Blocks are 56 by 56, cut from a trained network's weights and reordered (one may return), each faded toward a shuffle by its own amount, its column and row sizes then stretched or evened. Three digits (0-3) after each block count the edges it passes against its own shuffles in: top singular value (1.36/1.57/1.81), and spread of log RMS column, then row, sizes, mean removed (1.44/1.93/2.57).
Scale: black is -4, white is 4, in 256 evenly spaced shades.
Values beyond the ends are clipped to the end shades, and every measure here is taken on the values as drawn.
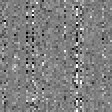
3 3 0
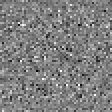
0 0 2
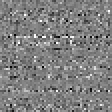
1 1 3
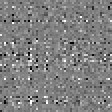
2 2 3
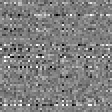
3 1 3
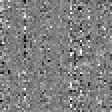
1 3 0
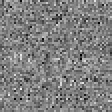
1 1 1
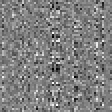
3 3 0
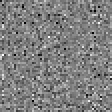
0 2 1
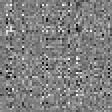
3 3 2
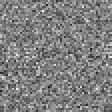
1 0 1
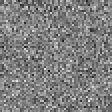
3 0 1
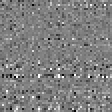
2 2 3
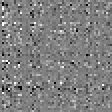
1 3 2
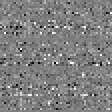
0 1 3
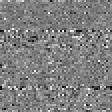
1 0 3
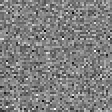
1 0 1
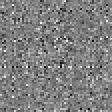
1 2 2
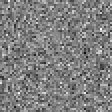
2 1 0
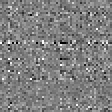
3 1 2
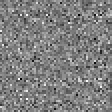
2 1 1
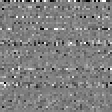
2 0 3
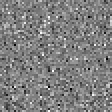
2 1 1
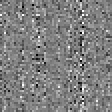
2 3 0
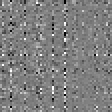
3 3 2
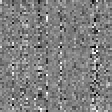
3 3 0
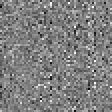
2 2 0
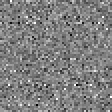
0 0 2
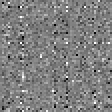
2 2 1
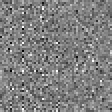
3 2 0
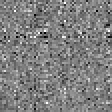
2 2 1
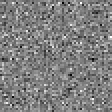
1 1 2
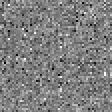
0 2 0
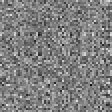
3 1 0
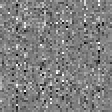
0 3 0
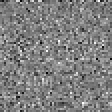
2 1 2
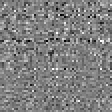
2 1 3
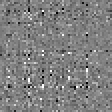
3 2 2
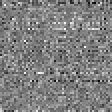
3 0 3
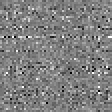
1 1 3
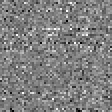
0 0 2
